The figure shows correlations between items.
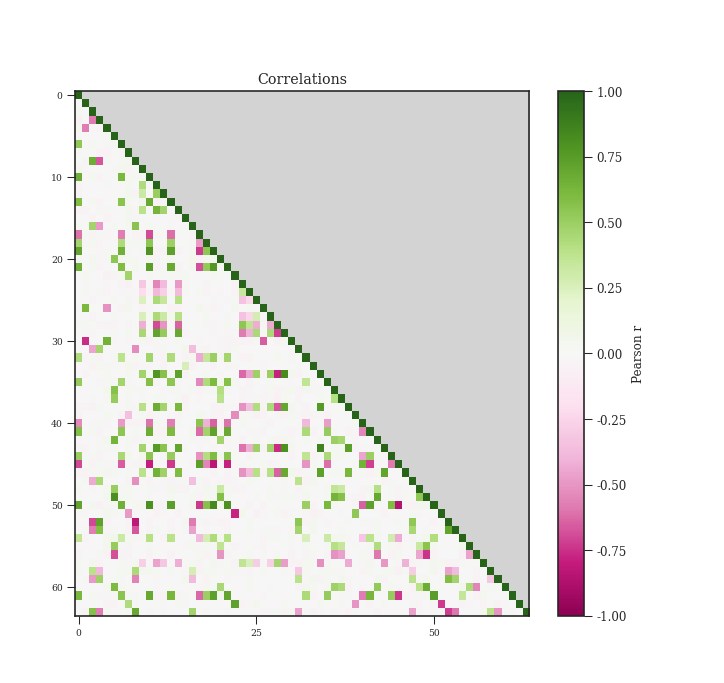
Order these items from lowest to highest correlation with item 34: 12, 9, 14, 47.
47, 9, 12, 14
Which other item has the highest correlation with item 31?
52
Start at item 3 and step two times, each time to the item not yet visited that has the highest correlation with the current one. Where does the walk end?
53
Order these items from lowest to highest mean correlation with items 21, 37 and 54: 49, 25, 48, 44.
25, 48, 49, 44
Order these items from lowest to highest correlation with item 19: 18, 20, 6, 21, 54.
20, 54, 18, 6, 21
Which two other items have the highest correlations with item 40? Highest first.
45, 17
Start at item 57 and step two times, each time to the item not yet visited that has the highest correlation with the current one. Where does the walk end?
23
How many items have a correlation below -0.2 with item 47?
5
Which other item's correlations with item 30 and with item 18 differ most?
1
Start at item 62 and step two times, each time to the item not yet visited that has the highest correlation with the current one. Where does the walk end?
7
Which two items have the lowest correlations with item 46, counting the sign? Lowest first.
28, 23
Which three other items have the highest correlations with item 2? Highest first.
8, 63, 16
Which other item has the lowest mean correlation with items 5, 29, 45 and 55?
56
